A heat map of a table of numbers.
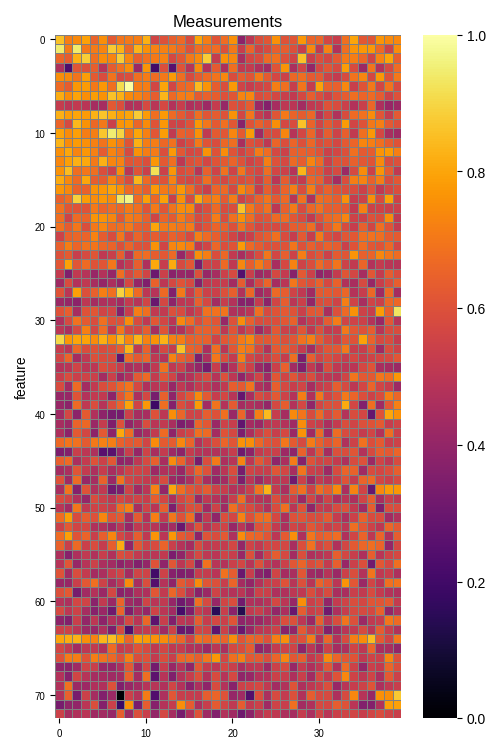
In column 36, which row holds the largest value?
64
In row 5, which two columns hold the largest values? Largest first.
8, 7
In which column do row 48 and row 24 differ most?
6
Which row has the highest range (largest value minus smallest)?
70
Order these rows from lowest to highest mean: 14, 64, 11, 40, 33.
40, 33, 14, 11, 64
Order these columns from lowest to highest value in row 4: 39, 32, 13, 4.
32, 4, 39, 13
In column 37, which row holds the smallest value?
50
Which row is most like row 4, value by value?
12
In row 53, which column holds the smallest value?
16
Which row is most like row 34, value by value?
45
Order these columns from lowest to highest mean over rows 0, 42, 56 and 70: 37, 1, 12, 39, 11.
11, 12, 1, 37, 39
